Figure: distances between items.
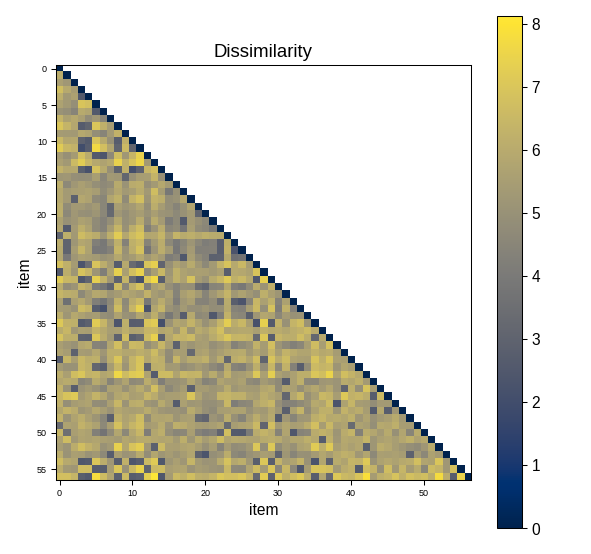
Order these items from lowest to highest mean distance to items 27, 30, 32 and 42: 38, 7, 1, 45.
7, 1, 38, 45
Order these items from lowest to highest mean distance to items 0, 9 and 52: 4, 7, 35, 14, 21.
21, 7, 4, 14, 35
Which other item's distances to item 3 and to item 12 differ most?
11
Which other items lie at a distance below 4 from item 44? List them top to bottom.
2, 18, 39
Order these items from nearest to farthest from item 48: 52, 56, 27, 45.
52, 45, 27, 56
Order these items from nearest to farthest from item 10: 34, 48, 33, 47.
34, 47, 48, 33
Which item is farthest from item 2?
45
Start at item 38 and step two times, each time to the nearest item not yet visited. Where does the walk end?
16
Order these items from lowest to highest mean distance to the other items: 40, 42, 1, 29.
1, 29, 40, 42
